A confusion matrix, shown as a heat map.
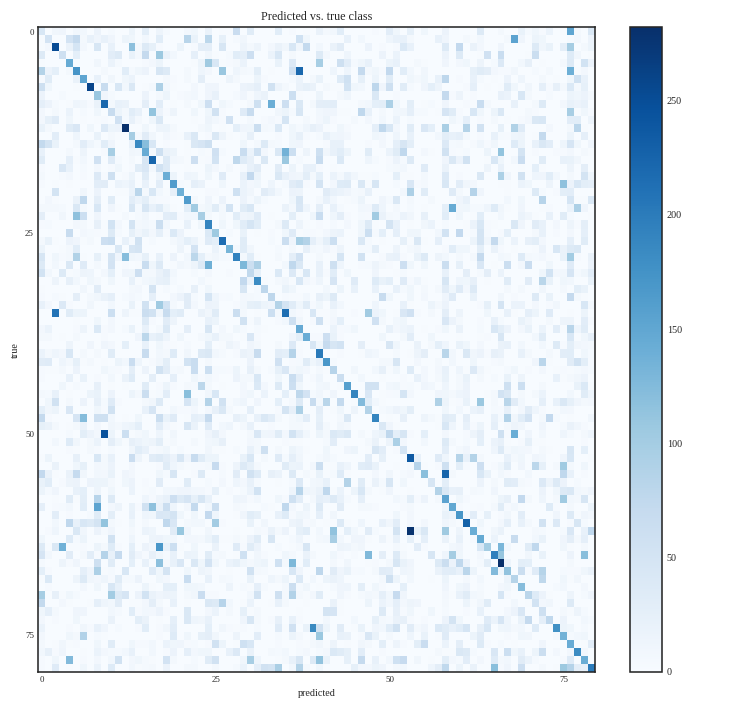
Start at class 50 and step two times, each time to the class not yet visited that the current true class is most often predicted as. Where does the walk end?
33
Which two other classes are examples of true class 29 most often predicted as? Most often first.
24, 31
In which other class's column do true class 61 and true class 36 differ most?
9
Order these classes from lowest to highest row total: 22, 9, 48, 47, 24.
47, 24, 22, 9, 48
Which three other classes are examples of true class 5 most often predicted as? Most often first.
37, 76, 26
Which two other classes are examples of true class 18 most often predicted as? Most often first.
66, 30
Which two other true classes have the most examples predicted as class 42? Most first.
62, 63
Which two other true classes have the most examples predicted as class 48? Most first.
23, 7
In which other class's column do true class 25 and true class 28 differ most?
12
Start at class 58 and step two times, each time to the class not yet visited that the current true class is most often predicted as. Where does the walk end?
40
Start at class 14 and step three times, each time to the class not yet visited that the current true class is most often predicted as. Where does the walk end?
2
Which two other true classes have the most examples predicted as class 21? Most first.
45, 1
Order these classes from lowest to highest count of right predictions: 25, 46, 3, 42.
3, 42, 25, 46
